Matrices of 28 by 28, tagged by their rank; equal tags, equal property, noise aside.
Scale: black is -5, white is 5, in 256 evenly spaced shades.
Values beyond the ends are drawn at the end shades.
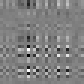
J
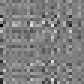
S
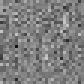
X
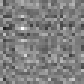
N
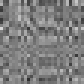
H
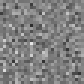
X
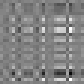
J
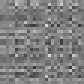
S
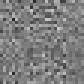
X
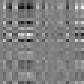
J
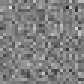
X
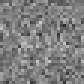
X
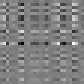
J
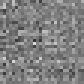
X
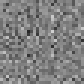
X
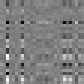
J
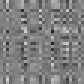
H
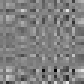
H
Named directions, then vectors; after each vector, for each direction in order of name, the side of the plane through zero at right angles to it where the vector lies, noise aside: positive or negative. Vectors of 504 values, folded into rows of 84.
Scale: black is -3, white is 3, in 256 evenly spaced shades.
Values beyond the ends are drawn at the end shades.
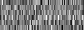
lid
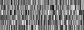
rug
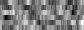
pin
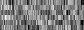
positive, negative, negative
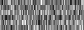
negative, positive, positive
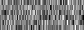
negative, negative, positive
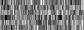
negative, positive, positive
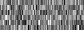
positive, negative, negative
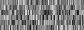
negative, negative, negative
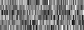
negative, negative, negative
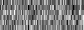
positive, positive, negative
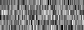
positive, positive, positive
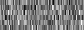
negative, positive, negative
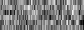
negative, negative, positive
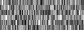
positive, negative, negative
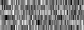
negative, positive, positive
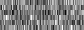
negative, negative, negative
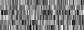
negative, negative, negative
